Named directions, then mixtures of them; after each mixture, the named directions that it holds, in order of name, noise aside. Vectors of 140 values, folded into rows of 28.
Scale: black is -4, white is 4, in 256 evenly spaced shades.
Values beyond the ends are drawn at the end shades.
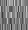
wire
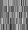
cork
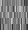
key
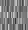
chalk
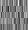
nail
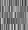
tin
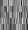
cork.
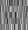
tin, wire.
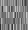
key, tin, wire.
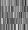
cork, tin.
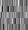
chalk, key, nail.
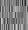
tin.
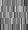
key.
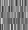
nail, tin, wire.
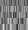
chalk, cork, nail.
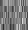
cork.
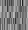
chalk, cork, tin.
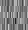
chalk.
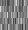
chalk.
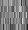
cork, key.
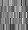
cork, key.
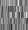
cork, nail, wire.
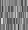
cork, nail, tin.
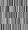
nail, wire.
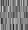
nail, tin.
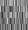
wire.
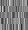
nail, tin, wire.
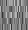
wire.
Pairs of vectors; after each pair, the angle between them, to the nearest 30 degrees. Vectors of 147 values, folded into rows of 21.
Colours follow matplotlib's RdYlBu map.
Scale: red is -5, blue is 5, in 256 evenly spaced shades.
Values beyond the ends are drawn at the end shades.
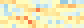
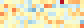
120 degrees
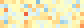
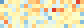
120 degrees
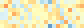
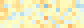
120 degrees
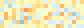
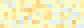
30 degrees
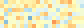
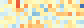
60 degrees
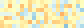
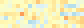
120 degrees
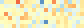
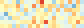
150 degrees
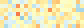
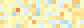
90 degrees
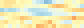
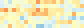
150 degrees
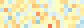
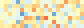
60 degrees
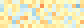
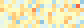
150 degrees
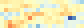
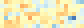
30 degrees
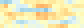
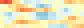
150 degrees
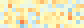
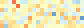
90 degrees
